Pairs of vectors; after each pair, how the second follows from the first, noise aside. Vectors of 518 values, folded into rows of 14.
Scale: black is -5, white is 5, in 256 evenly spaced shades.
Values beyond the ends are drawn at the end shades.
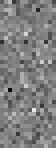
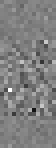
negated, partly zeroed.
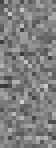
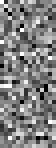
negated, scaled up.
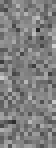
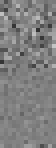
partly zeroed.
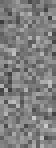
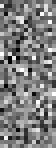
wrapped around, scaled up.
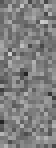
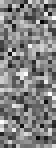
negated, scaled up.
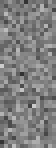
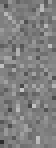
partly zeroed.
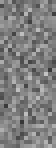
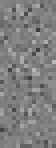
negated, partly zeroed.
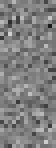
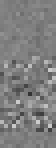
negated, partly zeroed.
